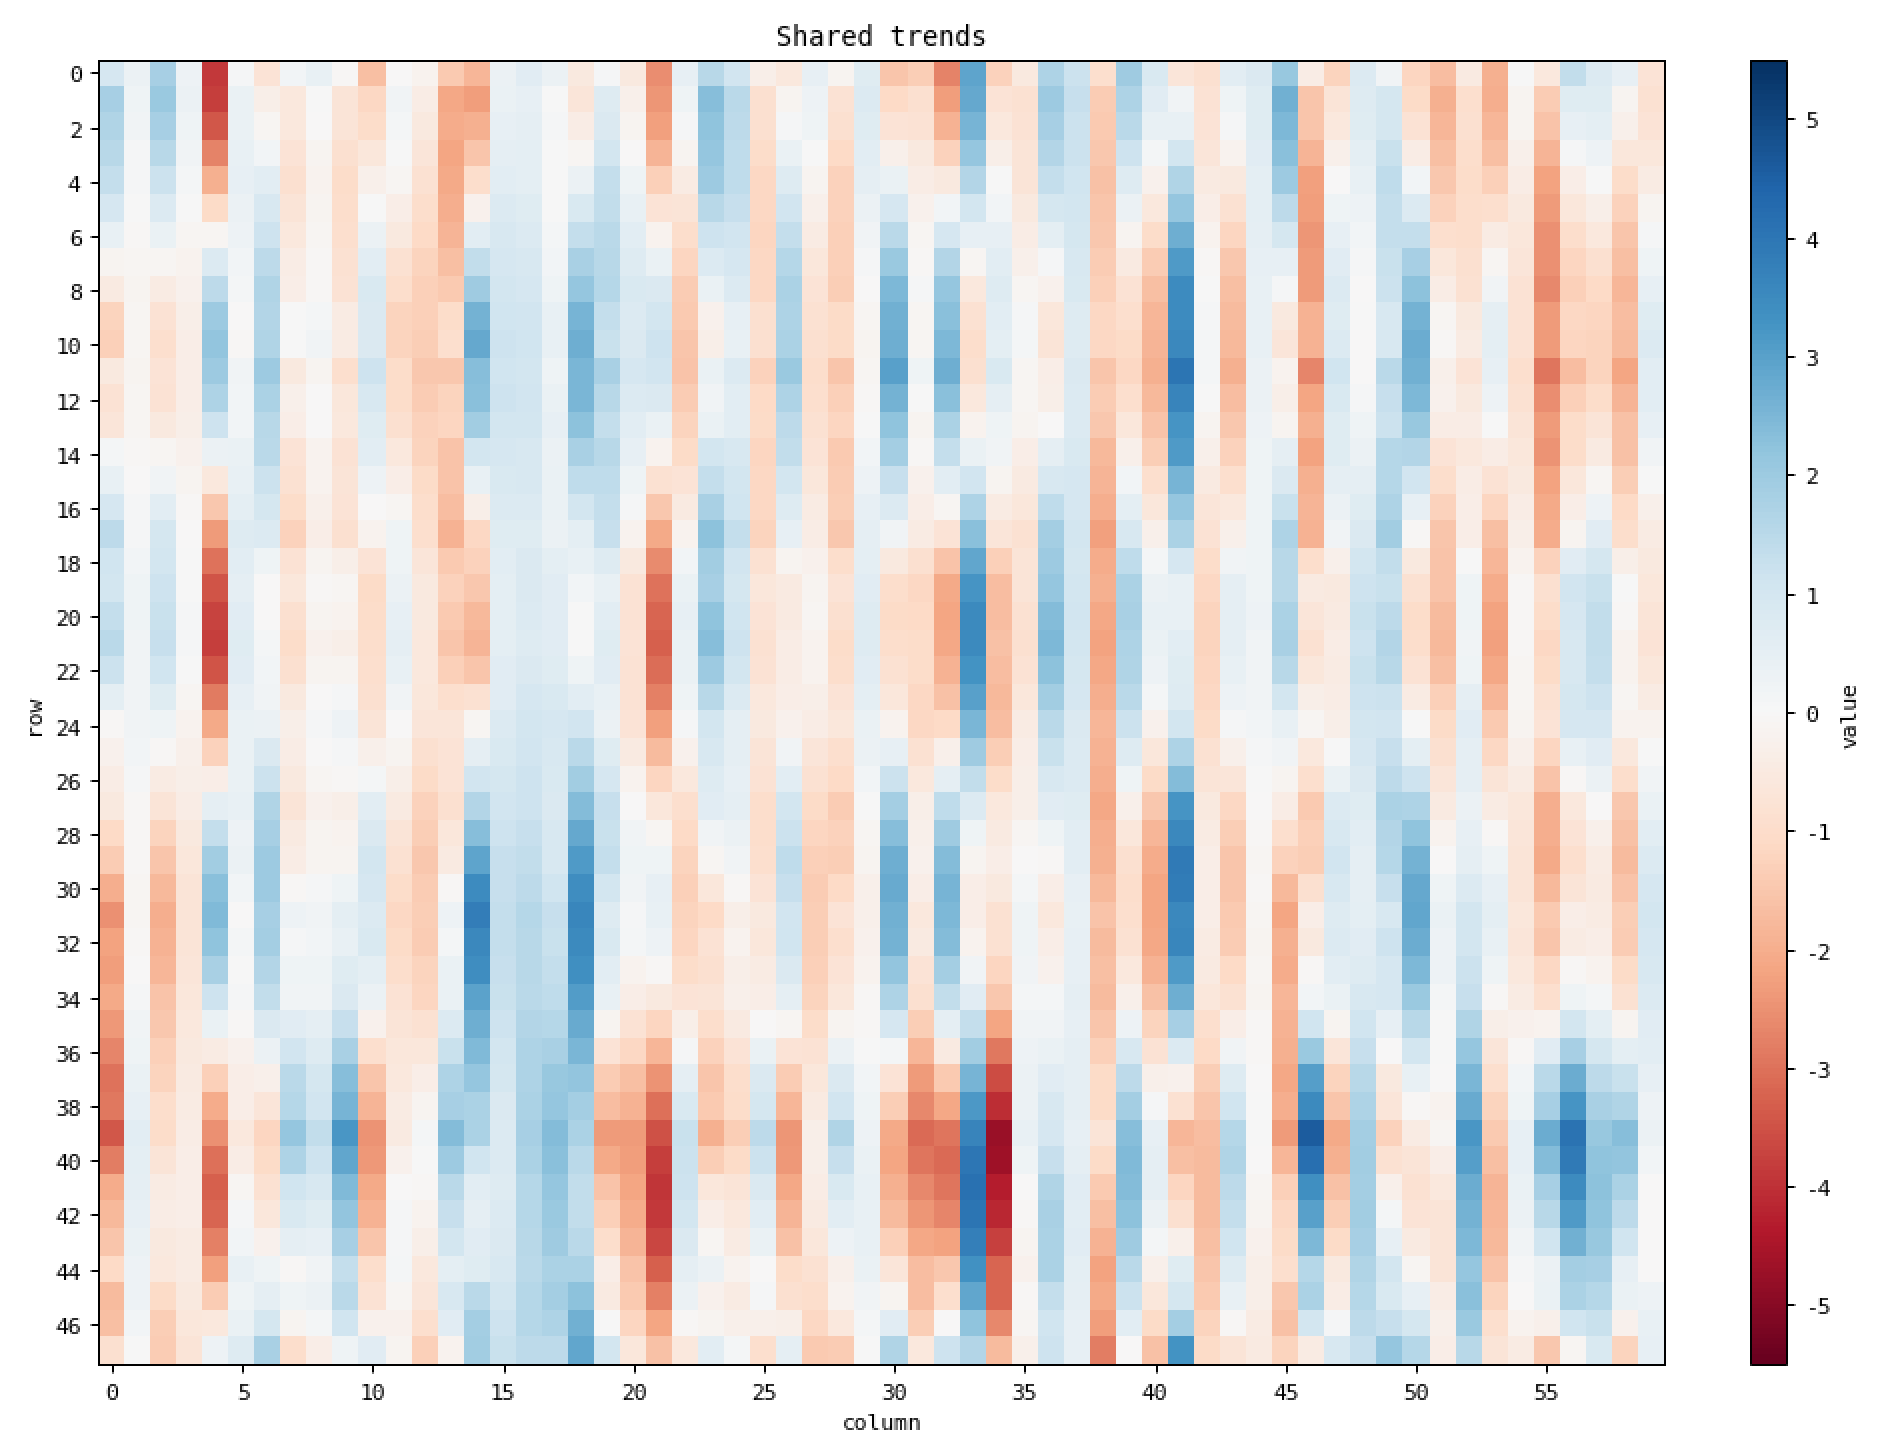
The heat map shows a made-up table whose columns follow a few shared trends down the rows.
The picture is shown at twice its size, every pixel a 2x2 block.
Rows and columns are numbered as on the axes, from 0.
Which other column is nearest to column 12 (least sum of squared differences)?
27
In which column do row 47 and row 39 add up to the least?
34
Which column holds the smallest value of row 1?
4
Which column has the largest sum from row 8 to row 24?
41
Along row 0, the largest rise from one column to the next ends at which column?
33
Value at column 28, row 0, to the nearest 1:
0
